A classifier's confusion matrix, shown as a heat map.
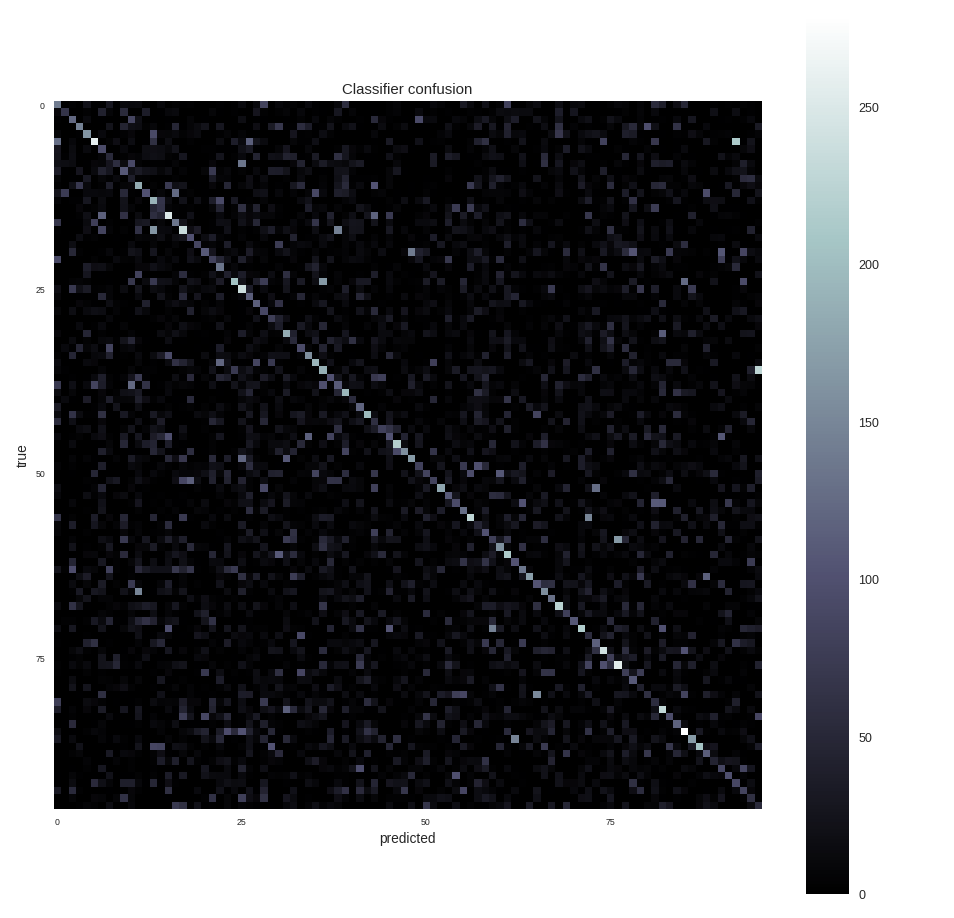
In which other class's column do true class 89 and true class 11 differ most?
43
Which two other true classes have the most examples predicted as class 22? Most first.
35, 13
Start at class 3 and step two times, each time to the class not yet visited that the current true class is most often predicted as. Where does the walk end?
65
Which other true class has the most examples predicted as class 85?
24
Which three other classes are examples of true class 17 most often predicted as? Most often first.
13, 38, 6
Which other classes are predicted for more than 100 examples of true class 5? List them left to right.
0, 26, 92
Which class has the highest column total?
25
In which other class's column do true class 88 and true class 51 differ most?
18
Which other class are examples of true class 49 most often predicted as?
57
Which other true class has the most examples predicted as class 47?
93
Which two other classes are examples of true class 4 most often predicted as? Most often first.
13, 68
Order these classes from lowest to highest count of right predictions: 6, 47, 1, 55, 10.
10, 1, 6, 55, 47
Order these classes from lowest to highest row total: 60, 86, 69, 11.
69, 60, 86, 11
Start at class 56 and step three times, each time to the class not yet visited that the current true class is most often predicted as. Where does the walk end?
7
